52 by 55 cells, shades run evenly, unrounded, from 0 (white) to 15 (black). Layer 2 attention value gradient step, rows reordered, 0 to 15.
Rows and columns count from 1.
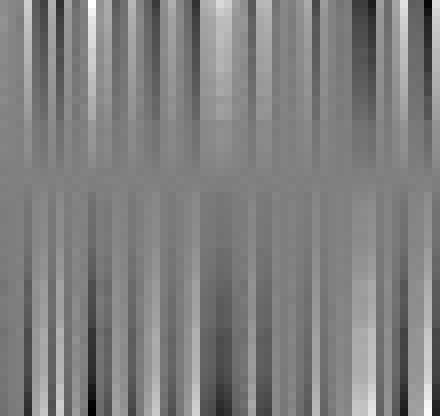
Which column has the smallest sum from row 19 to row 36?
54
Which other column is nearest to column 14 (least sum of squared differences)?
7
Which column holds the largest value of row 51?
12
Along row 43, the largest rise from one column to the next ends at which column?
55
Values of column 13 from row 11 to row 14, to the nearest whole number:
7 7 7 7
